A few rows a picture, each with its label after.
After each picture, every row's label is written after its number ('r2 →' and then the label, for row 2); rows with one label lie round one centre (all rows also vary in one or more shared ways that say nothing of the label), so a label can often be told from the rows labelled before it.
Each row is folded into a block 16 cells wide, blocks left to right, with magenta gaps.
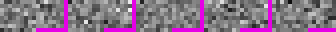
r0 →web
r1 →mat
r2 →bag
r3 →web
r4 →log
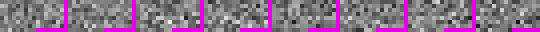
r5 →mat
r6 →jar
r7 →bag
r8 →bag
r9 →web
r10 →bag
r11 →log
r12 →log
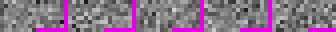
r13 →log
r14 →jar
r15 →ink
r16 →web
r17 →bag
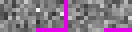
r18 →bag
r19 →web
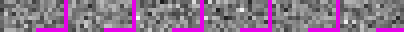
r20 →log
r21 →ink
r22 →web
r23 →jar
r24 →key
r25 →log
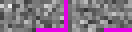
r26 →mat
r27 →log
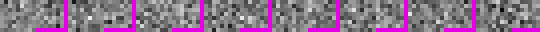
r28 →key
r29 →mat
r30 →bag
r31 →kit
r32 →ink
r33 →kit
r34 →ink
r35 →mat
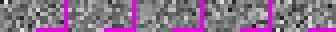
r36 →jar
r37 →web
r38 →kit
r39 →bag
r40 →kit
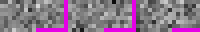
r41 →kit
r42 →key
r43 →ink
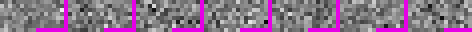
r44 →mat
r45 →key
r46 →log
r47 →jar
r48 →jar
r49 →web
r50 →kit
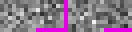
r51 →ink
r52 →jar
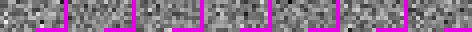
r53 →log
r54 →mat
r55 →web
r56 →web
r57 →bag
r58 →bag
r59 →ink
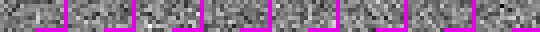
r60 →key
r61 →ink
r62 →web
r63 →jar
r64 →kit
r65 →ink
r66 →bag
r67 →log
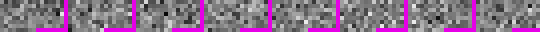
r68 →key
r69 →log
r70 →ink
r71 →bag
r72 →bag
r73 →jar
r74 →kit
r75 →jar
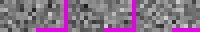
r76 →kit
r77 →key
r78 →ink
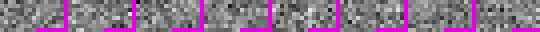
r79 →log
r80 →log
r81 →mat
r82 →bag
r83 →ink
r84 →bag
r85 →kit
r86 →key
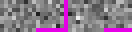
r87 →jar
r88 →bag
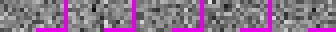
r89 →jar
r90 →mat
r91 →kit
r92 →jar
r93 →web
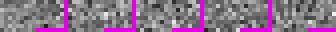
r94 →web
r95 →log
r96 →web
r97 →jar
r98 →mat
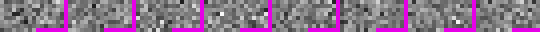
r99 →web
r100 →mat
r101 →jar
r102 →log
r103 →web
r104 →ink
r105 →bag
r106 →ink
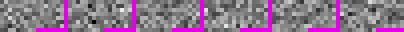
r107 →jar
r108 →web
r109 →mat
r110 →web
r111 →kit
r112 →ink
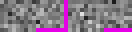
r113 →key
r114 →key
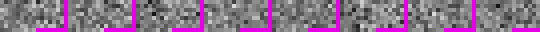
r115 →web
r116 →key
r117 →ink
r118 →log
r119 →ink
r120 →key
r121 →web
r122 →kit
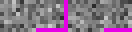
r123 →jar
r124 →jar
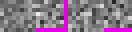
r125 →key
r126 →key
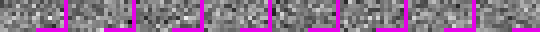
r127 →log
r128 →ink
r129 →kit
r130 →bag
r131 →bag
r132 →log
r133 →key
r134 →mat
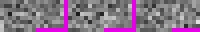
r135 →key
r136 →key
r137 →key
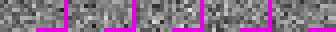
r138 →log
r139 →mat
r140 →bag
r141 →key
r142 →mat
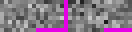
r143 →jar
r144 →ink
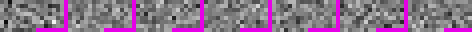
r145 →web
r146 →mat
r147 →key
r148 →mat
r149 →key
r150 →log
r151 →web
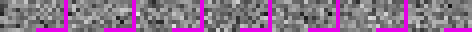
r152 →log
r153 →bag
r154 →key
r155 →jar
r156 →kit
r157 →key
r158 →jar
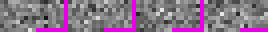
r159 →web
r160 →ink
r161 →key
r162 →key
